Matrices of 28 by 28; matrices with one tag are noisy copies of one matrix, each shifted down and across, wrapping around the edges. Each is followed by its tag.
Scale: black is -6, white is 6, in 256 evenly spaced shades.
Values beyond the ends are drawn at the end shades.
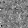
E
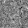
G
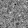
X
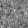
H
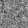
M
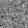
X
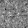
H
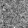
G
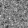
X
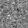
M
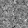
G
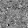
E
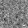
M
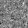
X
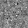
E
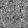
H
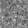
H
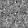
E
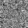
M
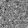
X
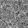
G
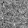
G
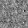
E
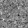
H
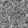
H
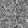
G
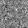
G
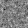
X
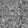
G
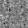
M
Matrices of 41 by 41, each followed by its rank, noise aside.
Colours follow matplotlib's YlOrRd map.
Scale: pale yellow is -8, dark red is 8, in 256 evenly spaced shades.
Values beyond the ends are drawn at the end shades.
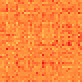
four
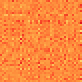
five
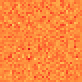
six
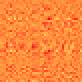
five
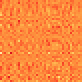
four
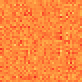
six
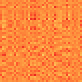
three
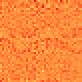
six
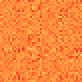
six
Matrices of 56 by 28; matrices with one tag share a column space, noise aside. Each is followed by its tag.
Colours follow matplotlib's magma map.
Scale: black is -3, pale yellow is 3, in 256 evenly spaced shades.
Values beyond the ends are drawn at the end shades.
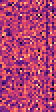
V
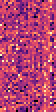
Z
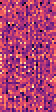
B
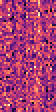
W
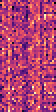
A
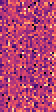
B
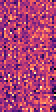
A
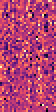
W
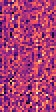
A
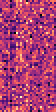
Z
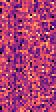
Z
